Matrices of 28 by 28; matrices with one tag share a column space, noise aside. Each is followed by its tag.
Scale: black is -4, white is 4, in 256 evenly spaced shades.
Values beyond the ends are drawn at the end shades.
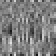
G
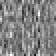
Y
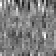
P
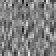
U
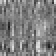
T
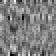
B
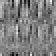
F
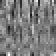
F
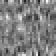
B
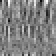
F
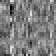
Y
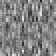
Y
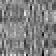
Y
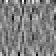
B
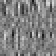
P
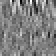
P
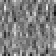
Y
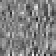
Y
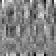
F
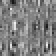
T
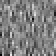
Y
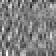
U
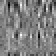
P
